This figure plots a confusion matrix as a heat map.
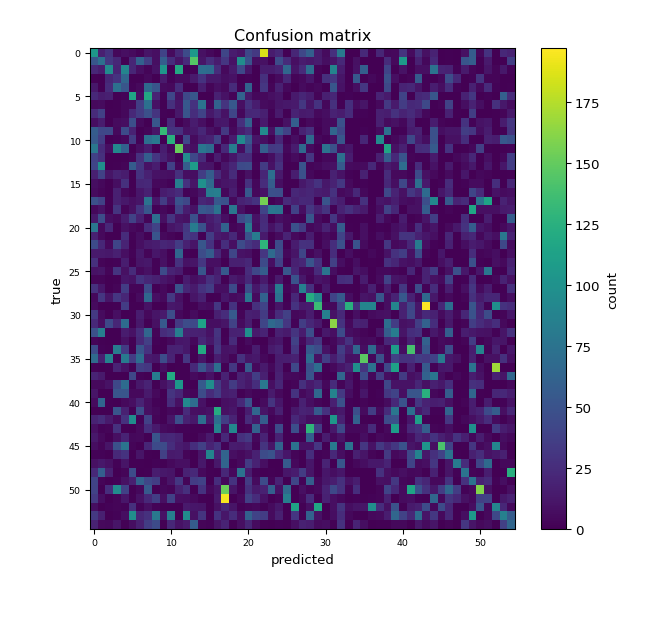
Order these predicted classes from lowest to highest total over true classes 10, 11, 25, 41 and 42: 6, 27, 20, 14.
6, 27, 20, 14
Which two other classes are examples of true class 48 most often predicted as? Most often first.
54, 19
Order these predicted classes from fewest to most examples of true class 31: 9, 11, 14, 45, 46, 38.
45, 46, 11, 9, 38, 14
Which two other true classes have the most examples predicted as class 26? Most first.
52, 45
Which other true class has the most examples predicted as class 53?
21
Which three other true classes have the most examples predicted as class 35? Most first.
29, 2, 37
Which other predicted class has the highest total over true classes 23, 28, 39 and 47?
43
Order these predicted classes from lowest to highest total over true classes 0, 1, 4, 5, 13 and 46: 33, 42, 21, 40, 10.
33, 21, 10, 42, 40
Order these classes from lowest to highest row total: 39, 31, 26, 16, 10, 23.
26, 23, 16, 39, 10, 31
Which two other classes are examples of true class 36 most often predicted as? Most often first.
52, 39
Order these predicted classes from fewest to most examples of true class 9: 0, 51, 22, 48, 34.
34, 51, 48, 0, 22
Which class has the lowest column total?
47
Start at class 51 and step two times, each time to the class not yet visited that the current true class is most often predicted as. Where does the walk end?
22
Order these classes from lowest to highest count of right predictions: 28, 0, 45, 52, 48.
48, 52, 0, 28, 45
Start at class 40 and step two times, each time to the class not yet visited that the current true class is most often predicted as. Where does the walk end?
32
